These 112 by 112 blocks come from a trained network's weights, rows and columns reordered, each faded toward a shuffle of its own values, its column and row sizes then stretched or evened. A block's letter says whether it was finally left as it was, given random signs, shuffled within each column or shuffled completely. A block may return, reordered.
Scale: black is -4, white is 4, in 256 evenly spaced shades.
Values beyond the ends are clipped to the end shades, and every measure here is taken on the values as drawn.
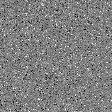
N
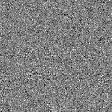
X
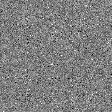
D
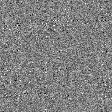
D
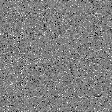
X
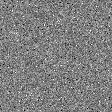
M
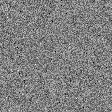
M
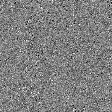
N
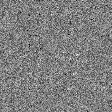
D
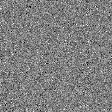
D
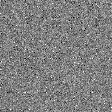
D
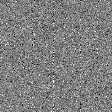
D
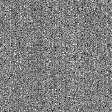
X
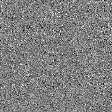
D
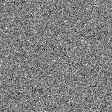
M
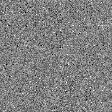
D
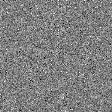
N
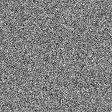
M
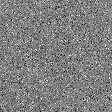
M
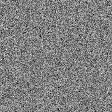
N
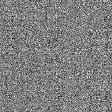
X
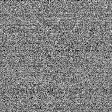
X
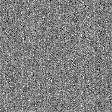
N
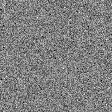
N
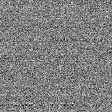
X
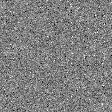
N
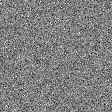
M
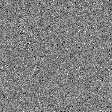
D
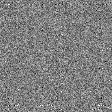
D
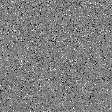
D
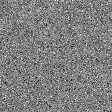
M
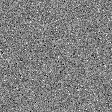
M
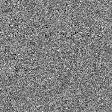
D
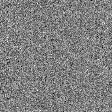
N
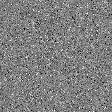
N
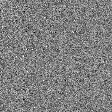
D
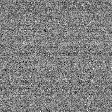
X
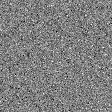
M
